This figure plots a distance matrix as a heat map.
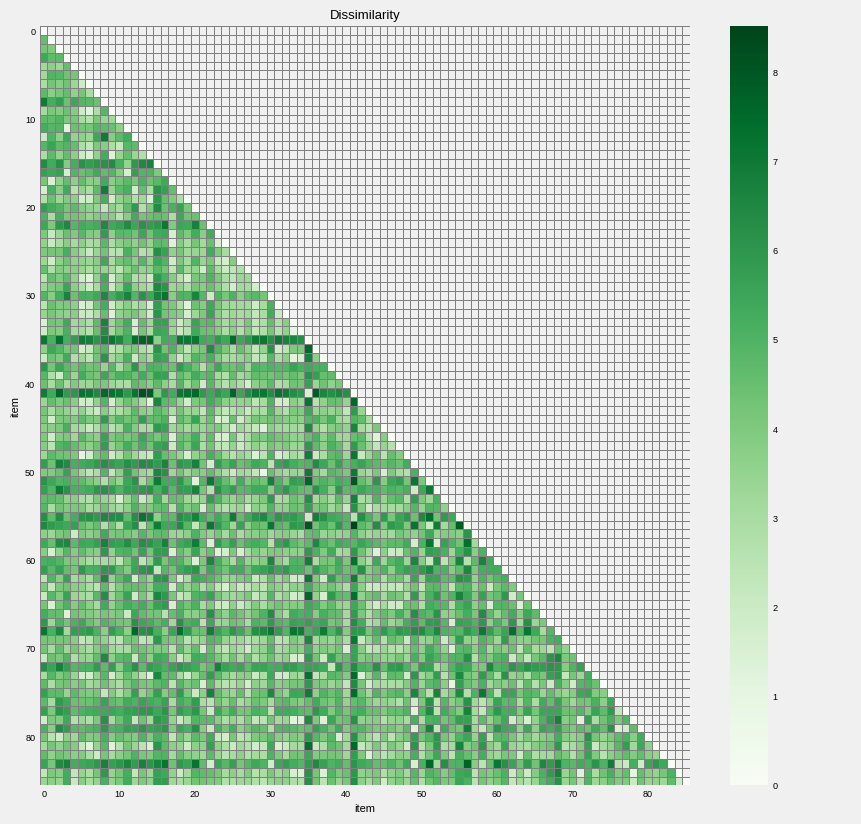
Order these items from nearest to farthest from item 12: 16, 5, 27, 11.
5, 27, 11, 16
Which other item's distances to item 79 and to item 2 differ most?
49
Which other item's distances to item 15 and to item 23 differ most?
59
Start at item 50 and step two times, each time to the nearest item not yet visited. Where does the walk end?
45
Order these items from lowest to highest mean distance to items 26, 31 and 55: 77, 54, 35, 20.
54, 77, 35, 20
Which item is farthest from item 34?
68
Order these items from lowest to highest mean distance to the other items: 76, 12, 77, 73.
73, 76, 12, 77
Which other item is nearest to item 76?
79
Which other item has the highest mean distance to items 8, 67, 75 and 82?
41
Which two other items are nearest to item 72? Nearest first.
38, 52
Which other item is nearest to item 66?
3
